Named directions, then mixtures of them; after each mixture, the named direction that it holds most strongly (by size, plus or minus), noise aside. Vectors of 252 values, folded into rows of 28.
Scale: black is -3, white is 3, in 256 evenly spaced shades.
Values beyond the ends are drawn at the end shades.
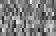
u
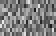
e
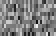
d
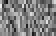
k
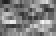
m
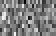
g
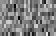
d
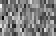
u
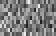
e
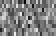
g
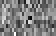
g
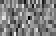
g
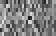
g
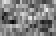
m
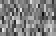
u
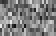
e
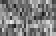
u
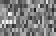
e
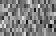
e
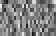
k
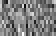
k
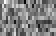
g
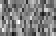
u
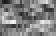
m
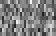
u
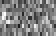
g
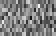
e
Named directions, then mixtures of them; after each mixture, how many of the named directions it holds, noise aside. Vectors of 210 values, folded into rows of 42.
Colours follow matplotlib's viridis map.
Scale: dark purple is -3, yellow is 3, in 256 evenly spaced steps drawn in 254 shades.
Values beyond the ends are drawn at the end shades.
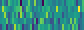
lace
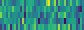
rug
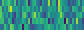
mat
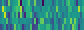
one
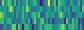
three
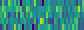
two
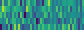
two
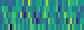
three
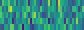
one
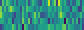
two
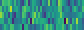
one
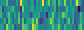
two
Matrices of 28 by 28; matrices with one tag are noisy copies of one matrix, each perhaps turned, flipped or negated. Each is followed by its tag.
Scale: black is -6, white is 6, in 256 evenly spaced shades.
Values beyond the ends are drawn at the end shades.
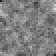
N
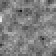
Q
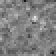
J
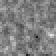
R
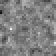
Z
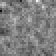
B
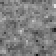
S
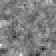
B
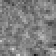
B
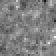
B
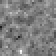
R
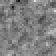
B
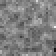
S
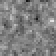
R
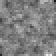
N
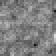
Q
